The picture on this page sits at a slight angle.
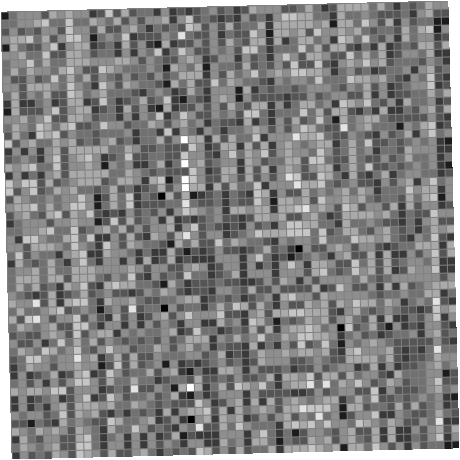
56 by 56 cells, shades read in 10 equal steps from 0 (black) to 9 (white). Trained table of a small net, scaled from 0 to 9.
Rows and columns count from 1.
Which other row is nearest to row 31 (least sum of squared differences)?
35
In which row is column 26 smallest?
8
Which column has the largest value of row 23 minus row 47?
23
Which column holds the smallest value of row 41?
42
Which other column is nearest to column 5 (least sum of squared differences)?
19
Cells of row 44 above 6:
5
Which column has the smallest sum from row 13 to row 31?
55
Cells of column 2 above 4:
39
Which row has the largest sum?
48
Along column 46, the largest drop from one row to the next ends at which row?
22
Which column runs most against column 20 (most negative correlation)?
45
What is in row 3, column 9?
7
